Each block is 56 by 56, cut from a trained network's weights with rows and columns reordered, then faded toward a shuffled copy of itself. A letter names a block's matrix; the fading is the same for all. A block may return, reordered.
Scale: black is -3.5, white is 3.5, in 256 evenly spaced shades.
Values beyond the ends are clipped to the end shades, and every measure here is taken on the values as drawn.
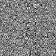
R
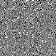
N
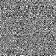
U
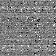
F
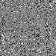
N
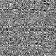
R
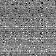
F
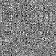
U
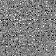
N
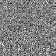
U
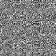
U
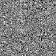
R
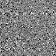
N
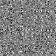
N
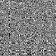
R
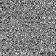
U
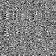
U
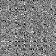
R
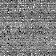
F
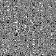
N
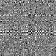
R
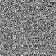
U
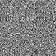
U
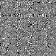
N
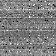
F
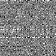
R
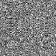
U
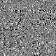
N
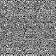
R
